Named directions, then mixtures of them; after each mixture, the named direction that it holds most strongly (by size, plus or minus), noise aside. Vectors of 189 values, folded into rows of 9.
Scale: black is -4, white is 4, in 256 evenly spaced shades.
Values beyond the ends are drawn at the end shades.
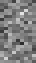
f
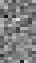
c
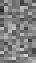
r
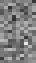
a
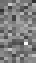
a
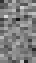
c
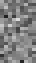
c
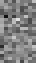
c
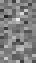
f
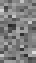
r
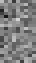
c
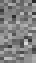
a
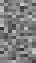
r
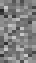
c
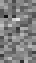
c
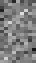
f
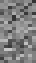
a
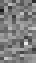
a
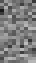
r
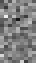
c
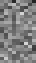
f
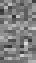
a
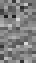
c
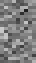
f
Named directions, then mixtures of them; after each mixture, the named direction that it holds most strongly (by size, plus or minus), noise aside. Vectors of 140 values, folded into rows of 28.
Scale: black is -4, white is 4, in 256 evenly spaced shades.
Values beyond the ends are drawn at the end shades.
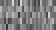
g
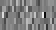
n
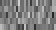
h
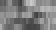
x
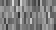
g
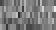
g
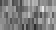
x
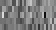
n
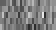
n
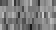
g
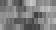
x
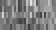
x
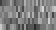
h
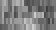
x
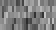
n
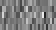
n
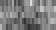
x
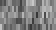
x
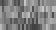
x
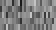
g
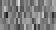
h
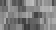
x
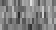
x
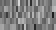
h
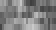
x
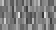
n
